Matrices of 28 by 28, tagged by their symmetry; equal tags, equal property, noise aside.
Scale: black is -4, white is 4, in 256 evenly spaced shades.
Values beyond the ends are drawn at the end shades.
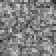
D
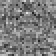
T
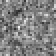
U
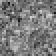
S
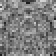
T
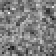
S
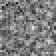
U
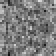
U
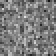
U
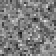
S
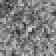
S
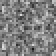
U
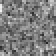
D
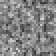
U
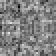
U
